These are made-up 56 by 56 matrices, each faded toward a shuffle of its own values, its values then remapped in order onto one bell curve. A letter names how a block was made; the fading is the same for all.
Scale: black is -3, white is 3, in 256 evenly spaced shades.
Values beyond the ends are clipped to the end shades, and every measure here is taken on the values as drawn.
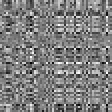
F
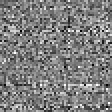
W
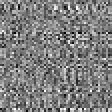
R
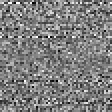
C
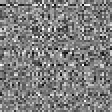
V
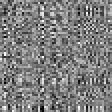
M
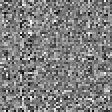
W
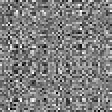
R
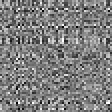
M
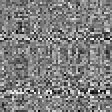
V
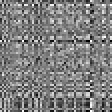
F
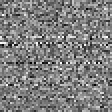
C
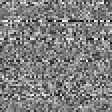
C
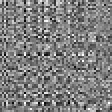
M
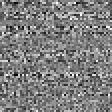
C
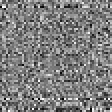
V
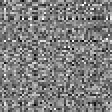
V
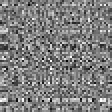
V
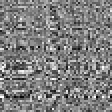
V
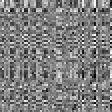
F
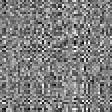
M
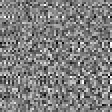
M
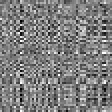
F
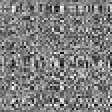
M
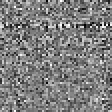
W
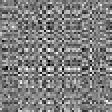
F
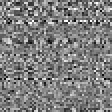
V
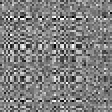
F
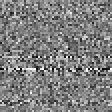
C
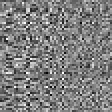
M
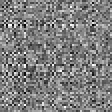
M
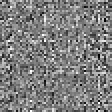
W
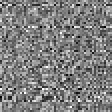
V
